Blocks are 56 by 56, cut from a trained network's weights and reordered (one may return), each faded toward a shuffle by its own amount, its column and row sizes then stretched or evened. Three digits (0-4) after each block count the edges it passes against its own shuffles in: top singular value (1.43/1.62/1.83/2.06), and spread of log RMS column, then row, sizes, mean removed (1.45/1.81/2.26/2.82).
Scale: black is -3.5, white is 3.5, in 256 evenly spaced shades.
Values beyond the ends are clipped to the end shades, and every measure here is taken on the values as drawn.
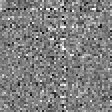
1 2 2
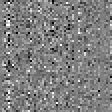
1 4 0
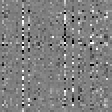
2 4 2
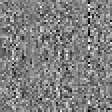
2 3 0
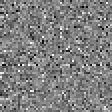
1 0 1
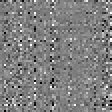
2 4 2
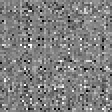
0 2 3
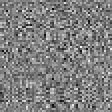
4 1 2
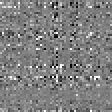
2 3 4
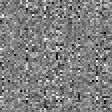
1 3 1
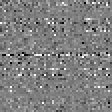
1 0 4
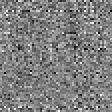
1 1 3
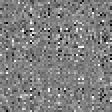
0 3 3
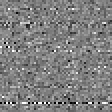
3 0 3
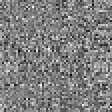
3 0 3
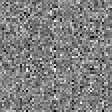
2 2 0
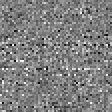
0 0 3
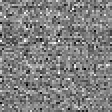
1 1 0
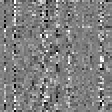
3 4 2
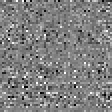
0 3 4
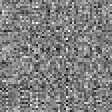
3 2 1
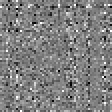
1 3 2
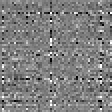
3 3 2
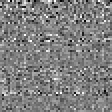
1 0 4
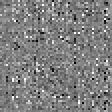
0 3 2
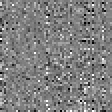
1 4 2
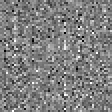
0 3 0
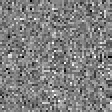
1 1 0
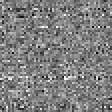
1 0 3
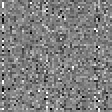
1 3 1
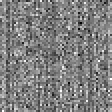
2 0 1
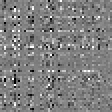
1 4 4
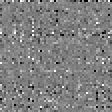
0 2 3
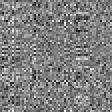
4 3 1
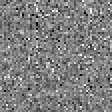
0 1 1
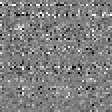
1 1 4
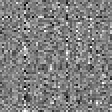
2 3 0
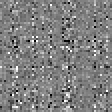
1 4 2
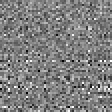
4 2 3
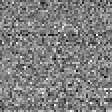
1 0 1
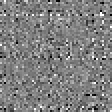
2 3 3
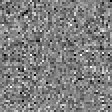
2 1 0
